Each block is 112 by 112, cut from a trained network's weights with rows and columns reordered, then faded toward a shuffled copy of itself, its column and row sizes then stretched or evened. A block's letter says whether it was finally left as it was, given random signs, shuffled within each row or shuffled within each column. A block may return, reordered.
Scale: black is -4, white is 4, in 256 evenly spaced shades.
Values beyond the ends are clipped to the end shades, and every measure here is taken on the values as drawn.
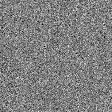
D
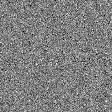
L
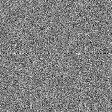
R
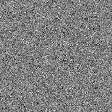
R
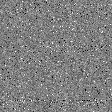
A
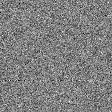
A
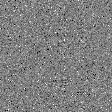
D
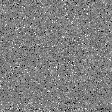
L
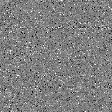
R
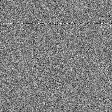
L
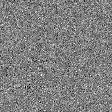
R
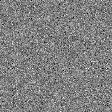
L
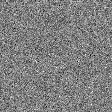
A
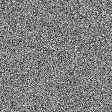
A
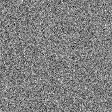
D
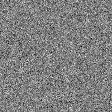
D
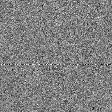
L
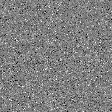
A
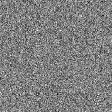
R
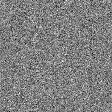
D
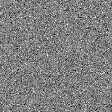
R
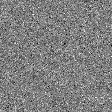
D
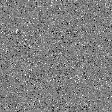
L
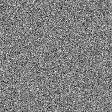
D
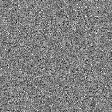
R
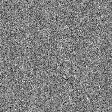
D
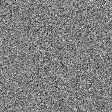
D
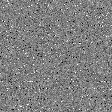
A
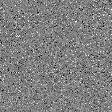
R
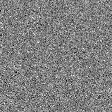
A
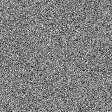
A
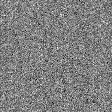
D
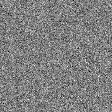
D
